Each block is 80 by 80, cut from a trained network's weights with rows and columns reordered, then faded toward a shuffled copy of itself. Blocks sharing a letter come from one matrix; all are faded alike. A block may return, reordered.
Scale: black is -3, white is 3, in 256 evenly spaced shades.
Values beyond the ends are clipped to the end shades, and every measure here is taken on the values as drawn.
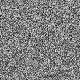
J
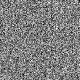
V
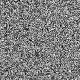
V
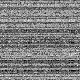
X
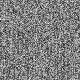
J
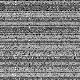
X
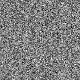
V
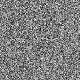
J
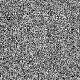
V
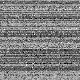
X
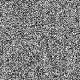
V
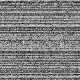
X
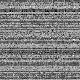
X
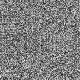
J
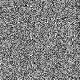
V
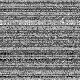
X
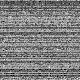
X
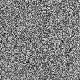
J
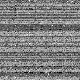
X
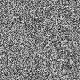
J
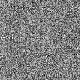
V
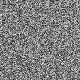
J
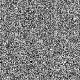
V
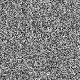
V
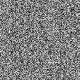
V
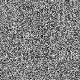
V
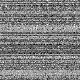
X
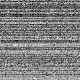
X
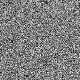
V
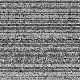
X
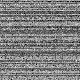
X
